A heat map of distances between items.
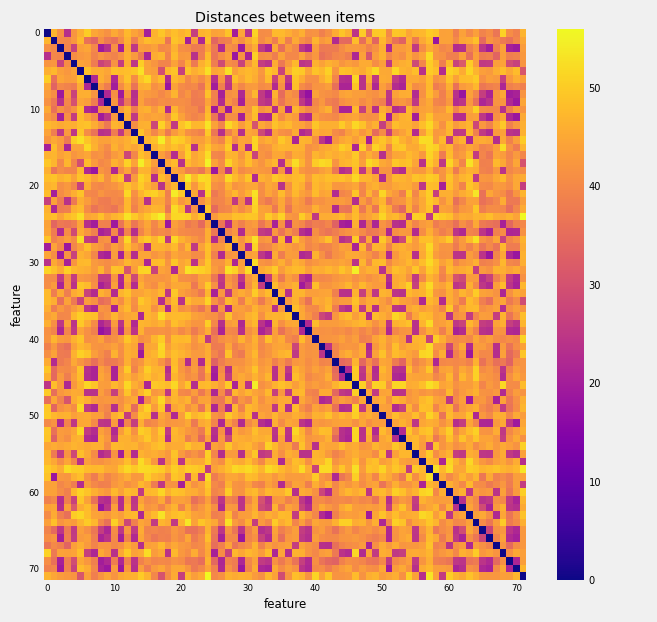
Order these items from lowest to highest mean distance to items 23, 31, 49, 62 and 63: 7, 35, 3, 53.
7, 53, 3, 35
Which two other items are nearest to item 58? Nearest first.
1, 43
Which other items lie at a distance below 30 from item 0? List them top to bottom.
3, 15, 22, 28, 30, 46
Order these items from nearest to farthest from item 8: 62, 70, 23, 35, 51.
62, 70, 51, 35, 23
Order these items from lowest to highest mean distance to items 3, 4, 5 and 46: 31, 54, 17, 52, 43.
17, 43, 54, 52, 31
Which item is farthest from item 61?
5
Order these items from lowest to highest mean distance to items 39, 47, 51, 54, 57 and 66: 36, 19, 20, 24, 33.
33, 24, 36, 20, 19
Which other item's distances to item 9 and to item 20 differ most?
70
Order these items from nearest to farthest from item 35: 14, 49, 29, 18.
29, 18, 49, 14
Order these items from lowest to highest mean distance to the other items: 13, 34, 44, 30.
13, 44, 34, 30
